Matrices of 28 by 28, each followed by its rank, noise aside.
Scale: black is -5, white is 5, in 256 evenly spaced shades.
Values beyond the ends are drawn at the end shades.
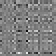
two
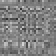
three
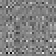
three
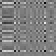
one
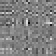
three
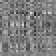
three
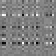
one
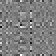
two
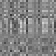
two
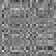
three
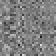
four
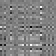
two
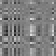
one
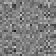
four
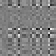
one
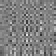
two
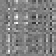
two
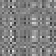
two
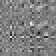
three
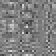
four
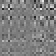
two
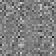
four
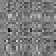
three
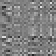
three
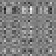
two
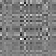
two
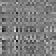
two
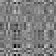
two
